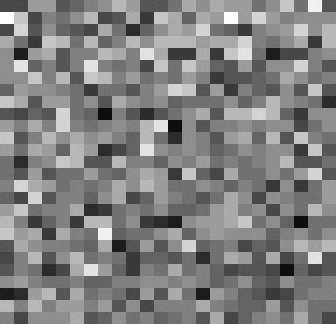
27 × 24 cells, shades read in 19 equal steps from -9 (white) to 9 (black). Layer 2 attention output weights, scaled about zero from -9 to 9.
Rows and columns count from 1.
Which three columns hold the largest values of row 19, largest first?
22, 13, 12
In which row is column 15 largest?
25
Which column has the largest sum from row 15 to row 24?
4
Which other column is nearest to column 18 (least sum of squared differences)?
17
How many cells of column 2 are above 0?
11
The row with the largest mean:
23
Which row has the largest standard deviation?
5
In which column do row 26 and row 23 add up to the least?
7
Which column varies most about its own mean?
2
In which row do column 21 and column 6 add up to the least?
14
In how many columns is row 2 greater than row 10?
6
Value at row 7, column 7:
-5
